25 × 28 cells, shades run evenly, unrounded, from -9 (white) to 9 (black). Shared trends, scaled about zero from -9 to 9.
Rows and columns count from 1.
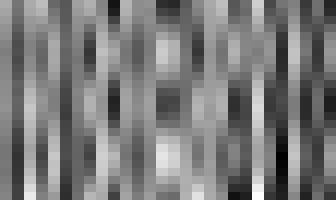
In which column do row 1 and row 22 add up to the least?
22
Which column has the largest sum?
24
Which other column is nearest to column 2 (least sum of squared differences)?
27
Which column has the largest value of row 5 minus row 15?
17
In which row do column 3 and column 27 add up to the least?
25
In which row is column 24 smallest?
1
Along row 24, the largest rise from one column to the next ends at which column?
23
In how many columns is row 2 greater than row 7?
13
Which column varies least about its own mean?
18
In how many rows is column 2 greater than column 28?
15
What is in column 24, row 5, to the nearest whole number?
5
